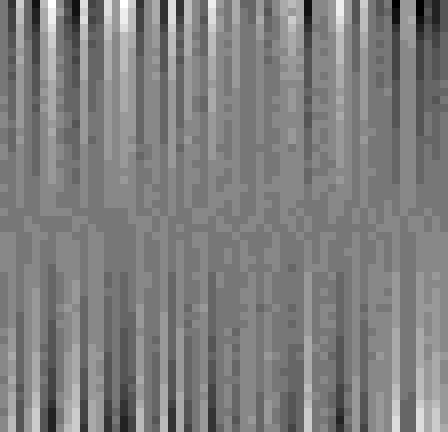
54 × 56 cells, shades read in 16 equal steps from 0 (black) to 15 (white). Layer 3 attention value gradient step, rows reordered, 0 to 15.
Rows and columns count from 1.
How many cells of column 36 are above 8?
8
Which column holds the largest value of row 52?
53
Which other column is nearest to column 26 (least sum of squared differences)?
45
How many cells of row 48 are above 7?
25
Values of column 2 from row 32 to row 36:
8 8 8 8 8
